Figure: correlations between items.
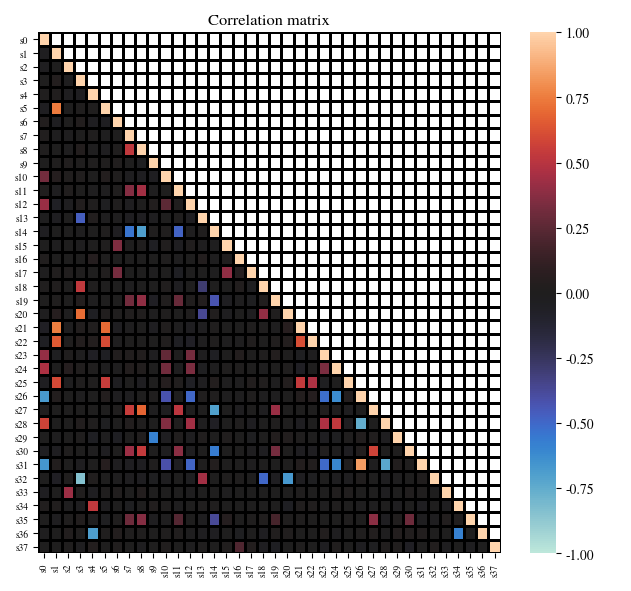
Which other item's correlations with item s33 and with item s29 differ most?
s9
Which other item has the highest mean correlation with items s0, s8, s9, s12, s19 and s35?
s27
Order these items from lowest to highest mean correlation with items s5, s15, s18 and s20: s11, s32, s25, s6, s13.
s32, s13, s11, s6, s25
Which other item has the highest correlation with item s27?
s8
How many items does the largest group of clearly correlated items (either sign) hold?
8
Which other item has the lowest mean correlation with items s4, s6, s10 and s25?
s36
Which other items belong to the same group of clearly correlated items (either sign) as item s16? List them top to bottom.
s37
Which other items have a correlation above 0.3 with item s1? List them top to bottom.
s5, s21, s22, s25
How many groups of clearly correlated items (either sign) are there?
9
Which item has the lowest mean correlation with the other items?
s14
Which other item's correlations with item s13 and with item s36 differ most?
s4
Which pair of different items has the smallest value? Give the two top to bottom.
s3, s32
